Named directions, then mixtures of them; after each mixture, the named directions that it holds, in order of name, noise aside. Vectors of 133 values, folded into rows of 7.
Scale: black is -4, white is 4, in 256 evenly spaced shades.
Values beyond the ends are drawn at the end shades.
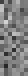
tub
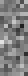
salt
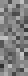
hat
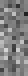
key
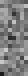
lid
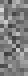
hat, lid, tub.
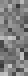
hat, lid.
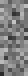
hat, lid.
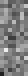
key, lid.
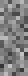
hat.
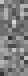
lid, salt, tub.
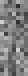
hat, key.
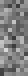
key, lid, salt.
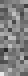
lid.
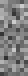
key, lid, salt.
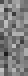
key, tub.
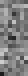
lid.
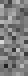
key, salt, tub.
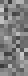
hat, tub.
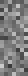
hat.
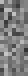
key, tub.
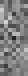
lid, tub.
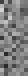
tub.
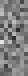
lid, salt, tub.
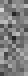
hat, lid, tub.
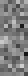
hat, salt.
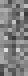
hat, key, lid.
